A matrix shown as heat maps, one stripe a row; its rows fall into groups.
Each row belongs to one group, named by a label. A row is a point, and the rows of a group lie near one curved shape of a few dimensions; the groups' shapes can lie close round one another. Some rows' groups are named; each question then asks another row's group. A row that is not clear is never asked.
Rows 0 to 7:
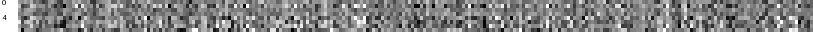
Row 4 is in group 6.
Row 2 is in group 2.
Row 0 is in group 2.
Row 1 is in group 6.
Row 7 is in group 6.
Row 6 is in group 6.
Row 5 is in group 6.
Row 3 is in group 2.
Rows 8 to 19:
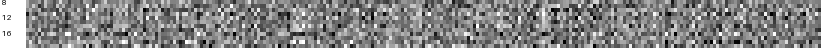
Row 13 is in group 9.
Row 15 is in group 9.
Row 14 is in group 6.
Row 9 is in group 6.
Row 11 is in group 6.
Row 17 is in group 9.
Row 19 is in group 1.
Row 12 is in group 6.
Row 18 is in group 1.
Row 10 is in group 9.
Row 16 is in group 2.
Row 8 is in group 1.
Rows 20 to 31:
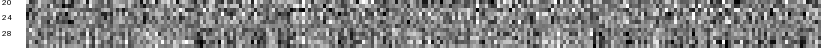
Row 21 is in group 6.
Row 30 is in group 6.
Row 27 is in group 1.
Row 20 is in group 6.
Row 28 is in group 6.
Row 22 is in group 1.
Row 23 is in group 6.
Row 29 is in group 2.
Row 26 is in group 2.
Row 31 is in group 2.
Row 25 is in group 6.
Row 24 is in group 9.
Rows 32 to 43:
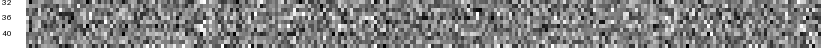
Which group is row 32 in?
6
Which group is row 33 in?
9
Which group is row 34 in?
1
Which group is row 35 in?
6
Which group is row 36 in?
6
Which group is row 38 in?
2
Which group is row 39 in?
6
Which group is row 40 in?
2
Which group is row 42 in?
1
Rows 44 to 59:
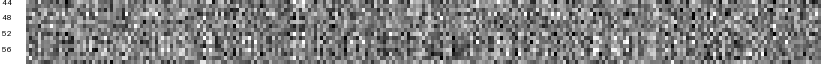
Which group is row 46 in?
6
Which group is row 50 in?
2
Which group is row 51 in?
1
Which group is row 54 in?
6
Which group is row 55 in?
1
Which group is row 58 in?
1
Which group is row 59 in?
6
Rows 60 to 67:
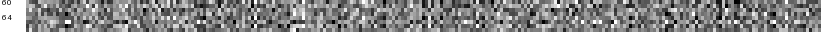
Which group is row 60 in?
6
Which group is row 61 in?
6
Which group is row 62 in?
9
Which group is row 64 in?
6
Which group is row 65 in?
2
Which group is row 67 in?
1
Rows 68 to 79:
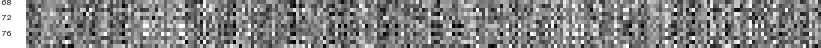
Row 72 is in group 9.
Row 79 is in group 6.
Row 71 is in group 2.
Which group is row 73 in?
1
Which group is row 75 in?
1
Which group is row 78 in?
2
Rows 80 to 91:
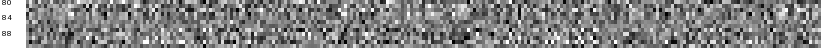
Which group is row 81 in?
1
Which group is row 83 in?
1
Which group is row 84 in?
1
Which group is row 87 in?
1
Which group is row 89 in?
6
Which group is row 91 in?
2
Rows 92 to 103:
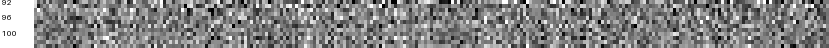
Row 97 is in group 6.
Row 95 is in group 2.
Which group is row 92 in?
9
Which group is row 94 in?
1
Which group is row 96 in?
6
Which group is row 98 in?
6
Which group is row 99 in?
2
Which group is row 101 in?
2
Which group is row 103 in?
6
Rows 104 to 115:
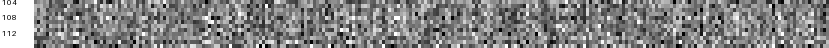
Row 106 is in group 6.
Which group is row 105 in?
9
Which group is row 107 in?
6
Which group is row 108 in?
2
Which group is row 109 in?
6
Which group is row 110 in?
1
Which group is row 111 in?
6
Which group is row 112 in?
2
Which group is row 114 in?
2
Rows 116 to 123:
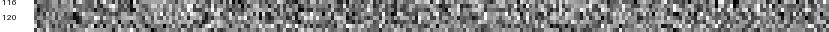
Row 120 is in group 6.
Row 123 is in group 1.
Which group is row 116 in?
6
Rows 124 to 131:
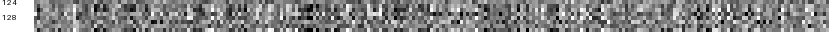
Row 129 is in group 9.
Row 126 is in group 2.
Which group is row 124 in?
2
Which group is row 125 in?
2
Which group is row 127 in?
6
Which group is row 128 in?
1
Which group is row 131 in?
2
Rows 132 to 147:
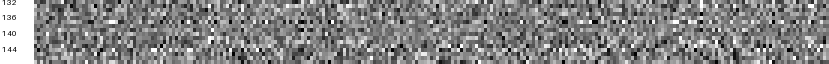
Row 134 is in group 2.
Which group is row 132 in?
6
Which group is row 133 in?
2
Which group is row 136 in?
2
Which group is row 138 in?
9
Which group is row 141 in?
6
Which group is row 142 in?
2
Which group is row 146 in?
6
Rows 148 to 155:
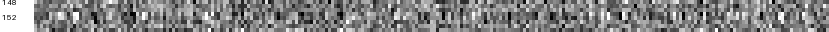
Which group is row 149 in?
6
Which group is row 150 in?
9
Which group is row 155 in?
2
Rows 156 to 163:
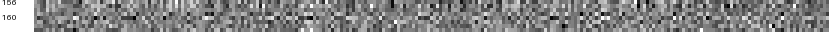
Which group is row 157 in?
6
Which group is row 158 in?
1
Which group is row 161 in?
2
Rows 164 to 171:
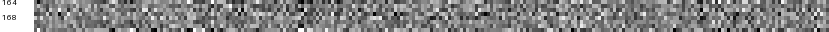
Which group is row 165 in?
2
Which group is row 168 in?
6
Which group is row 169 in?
2
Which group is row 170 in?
9
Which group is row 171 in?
1
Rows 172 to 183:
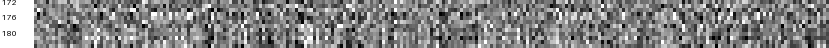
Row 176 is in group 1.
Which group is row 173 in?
2
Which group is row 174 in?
1
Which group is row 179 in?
6
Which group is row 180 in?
2
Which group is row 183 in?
2
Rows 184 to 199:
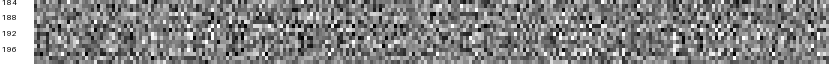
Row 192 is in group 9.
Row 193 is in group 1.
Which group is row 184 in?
1
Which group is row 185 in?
1
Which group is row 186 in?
6
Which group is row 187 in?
6
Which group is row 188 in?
2
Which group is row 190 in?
1
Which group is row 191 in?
2
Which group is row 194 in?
2
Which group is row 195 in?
6
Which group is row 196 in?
9
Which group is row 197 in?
9
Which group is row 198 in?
9
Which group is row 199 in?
2
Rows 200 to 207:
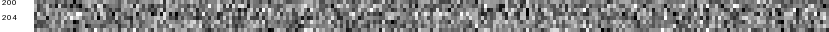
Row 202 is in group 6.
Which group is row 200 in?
9
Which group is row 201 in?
6
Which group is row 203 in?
1
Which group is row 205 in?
9
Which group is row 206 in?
9
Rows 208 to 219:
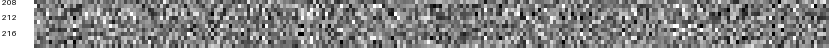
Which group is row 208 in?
1
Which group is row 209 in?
6
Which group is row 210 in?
6
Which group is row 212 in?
9
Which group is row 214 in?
9
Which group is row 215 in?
2
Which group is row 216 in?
9
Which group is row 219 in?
6
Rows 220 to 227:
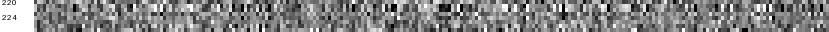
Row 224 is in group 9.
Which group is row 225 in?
2
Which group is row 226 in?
9
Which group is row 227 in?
6
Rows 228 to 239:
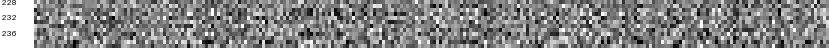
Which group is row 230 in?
1
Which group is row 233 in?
9
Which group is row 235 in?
6
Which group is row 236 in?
2
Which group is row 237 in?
6
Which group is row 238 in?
6
